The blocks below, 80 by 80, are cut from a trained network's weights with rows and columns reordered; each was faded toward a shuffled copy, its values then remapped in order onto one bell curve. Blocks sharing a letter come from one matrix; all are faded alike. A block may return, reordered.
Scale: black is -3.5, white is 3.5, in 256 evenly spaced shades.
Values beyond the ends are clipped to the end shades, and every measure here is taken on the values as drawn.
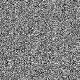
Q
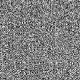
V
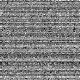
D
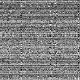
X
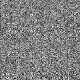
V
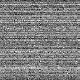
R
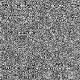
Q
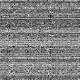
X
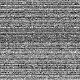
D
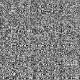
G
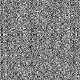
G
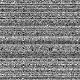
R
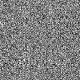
V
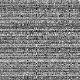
X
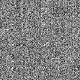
V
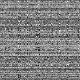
X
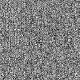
V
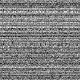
D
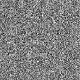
V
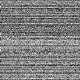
D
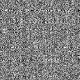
G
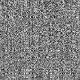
G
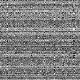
X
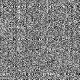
G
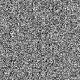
Q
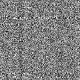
V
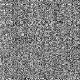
G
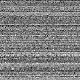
R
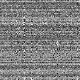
X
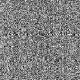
V
